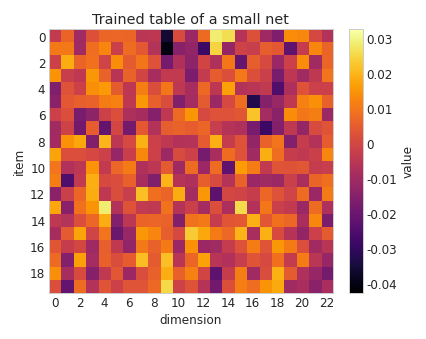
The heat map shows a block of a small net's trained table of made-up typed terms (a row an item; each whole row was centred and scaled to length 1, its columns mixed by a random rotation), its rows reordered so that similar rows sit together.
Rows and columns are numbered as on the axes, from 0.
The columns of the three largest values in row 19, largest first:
9, 18, 17
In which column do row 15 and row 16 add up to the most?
11
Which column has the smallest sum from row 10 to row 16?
1
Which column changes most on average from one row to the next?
16
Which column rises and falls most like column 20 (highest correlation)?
5
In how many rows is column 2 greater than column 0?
9
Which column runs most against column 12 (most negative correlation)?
0
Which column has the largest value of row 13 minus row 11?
4
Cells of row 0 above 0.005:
9
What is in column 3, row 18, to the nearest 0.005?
-0.015
